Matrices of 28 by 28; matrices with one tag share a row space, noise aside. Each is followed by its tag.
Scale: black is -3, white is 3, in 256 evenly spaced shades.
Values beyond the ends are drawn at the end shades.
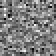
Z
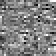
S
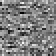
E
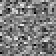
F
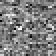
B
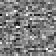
B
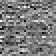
E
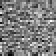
E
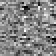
S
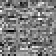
E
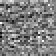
E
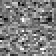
F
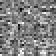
F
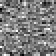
F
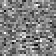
Z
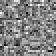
B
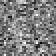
Z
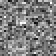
Z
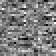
S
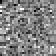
F
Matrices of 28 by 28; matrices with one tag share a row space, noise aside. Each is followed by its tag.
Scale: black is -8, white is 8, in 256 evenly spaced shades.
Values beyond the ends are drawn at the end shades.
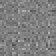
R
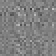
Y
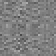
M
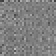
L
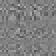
Y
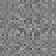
Y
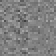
M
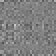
L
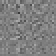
Y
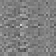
M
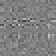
R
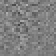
M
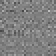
L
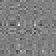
Y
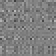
L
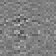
M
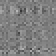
Y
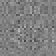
Y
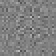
Y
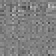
R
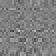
Y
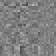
M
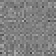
L
